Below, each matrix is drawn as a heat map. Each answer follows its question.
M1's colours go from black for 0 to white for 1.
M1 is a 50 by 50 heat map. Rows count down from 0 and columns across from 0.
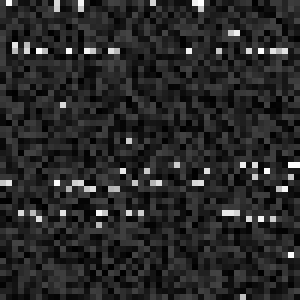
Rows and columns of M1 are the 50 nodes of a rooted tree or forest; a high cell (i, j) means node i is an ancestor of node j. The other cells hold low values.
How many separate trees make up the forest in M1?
5
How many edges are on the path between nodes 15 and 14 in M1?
2
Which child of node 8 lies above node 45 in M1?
36
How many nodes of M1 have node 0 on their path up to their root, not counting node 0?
6
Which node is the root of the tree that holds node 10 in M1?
35
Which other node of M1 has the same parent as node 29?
49
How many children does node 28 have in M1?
4
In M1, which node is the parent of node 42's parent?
27
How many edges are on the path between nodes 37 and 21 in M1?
3
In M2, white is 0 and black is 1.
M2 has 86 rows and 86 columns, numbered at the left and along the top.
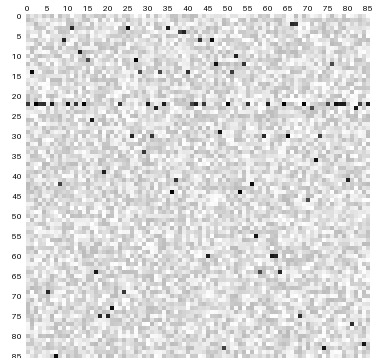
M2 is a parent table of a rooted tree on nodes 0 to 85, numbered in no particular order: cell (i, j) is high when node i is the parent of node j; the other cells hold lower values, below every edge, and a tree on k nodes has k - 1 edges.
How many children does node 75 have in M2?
3
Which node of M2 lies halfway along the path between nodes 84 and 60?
23
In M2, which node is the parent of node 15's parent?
3
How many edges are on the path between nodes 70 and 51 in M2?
5
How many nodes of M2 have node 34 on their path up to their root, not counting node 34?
2
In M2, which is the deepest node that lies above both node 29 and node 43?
22
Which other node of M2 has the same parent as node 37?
80
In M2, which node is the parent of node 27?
11
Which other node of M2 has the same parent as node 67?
66
